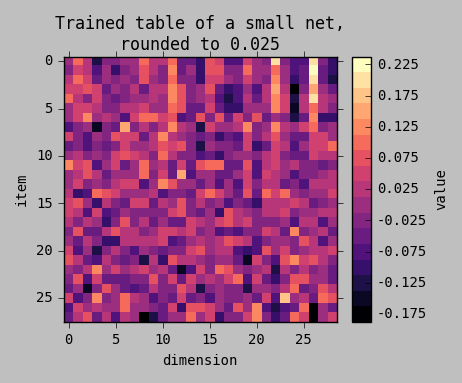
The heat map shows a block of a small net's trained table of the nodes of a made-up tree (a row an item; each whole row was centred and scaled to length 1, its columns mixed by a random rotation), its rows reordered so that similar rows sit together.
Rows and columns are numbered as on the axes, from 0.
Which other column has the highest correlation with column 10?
7
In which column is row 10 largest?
10
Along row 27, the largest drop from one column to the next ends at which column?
26
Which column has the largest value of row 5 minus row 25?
22
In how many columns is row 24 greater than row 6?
10
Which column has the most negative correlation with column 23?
1
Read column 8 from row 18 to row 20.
-0.025 0.025 0
